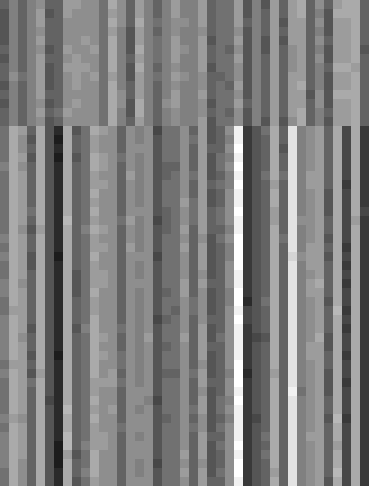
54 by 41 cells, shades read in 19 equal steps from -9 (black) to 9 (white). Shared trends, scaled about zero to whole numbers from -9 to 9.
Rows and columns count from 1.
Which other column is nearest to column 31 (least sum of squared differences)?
5
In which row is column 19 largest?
12
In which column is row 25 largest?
27
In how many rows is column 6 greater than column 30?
2
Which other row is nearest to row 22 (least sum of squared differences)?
23
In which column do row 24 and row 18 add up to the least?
7
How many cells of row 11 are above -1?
25
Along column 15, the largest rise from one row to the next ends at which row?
15
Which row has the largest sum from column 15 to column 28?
24
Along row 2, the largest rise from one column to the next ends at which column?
38
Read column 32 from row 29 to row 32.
-2 -2 -2 -2
